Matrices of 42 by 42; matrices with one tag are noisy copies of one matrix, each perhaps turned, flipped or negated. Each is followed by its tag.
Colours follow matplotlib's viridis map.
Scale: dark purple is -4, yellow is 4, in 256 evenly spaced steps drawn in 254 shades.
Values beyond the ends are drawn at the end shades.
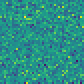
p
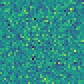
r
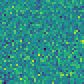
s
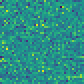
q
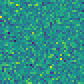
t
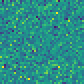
p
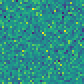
t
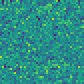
p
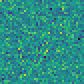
r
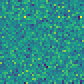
p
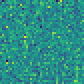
q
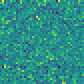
p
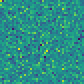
r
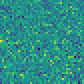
s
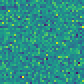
q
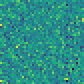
p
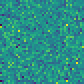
p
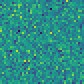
t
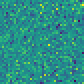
s
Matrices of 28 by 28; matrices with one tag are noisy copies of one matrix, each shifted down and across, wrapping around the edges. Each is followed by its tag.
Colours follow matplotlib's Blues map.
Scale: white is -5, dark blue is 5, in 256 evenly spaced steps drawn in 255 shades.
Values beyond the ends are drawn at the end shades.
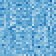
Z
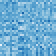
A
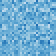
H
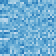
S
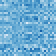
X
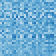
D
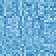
Z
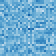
S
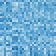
A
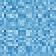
H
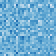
H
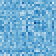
A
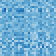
D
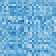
X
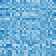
X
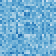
A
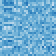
S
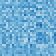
A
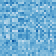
A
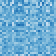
D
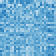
X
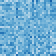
Z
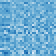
D
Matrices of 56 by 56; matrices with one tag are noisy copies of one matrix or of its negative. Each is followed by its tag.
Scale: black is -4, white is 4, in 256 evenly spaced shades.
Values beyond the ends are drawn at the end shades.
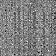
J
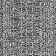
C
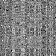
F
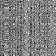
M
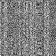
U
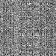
C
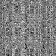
F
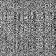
J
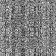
F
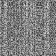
U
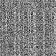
J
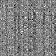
J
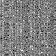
M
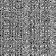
M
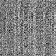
J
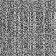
J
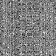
C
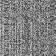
M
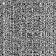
C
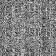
F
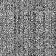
J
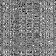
C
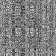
F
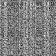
U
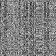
U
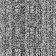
F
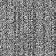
J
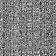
C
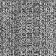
C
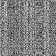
U
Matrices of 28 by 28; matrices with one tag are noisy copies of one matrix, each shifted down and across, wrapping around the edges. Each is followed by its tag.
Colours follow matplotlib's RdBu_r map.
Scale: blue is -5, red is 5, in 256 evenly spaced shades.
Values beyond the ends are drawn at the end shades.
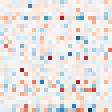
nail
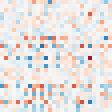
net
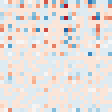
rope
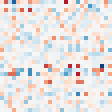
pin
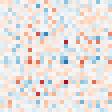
nail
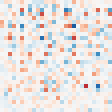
rope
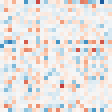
pin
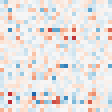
pin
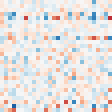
nail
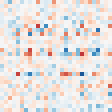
nail
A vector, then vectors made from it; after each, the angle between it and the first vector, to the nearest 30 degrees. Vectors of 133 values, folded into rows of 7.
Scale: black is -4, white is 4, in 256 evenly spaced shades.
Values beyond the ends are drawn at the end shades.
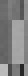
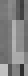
30 degrees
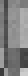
90 degrees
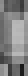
30 degrees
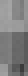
90 degrees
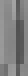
120 degrees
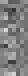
90 degrees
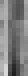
90 degrees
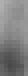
90 degrees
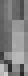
30 degrees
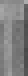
120 degrees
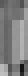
30 degrees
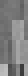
30 degrees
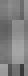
30 degrees
